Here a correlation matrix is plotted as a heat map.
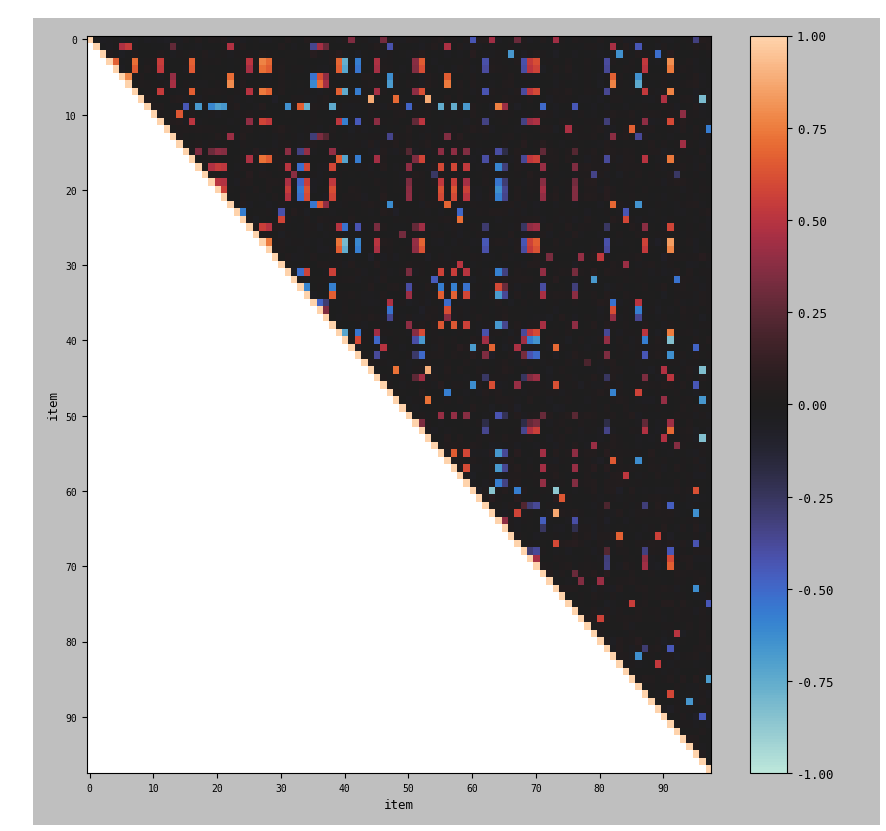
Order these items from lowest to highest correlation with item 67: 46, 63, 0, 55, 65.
65, 55, 0, 46, 63
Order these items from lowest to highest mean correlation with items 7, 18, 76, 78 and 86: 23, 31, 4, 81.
81, 23, 31, 4
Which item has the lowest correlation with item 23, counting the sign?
24
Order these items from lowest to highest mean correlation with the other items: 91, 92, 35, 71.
35, 92, 71, 91
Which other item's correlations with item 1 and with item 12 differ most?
85
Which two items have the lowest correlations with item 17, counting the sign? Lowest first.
9, 64
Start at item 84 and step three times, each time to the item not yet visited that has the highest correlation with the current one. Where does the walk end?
30
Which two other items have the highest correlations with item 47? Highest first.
86, 35
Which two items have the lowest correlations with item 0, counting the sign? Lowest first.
60, 95
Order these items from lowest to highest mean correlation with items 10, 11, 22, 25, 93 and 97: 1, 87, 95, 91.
95, 1, 87, 91
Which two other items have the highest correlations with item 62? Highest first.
40, 42
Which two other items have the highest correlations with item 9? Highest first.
64, 33
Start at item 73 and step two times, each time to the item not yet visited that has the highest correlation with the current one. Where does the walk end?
41
